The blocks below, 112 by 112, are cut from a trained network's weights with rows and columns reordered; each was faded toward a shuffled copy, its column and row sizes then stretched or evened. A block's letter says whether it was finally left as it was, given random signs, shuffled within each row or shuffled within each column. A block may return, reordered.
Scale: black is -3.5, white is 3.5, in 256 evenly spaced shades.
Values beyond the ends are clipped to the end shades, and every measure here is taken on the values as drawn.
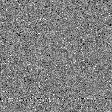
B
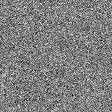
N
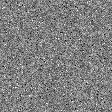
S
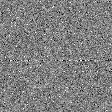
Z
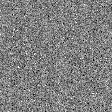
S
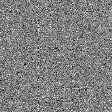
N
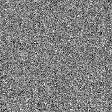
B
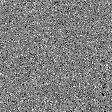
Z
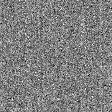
S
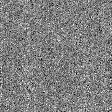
S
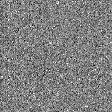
B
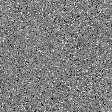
S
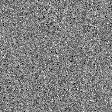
N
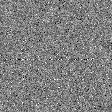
Z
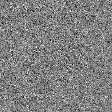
N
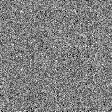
B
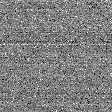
Z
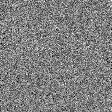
N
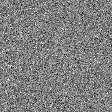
S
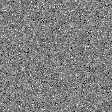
S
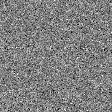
Z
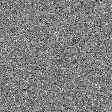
S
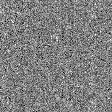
S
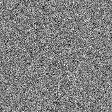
S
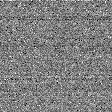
Z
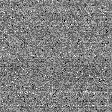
B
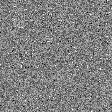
N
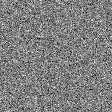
Z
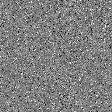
S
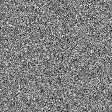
S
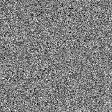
B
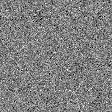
Z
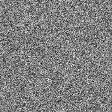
S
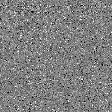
B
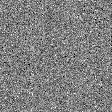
S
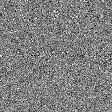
Z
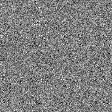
N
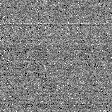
B
